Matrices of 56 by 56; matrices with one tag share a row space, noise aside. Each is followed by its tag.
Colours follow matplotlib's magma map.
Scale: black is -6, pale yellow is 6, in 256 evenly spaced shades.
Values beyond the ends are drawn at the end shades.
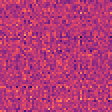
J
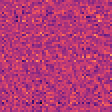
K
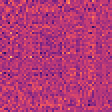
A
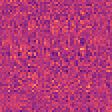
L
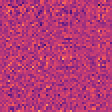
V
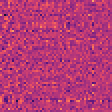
A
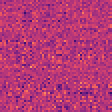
J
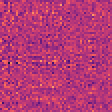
A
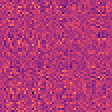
V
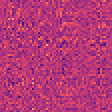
V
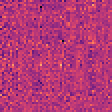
A
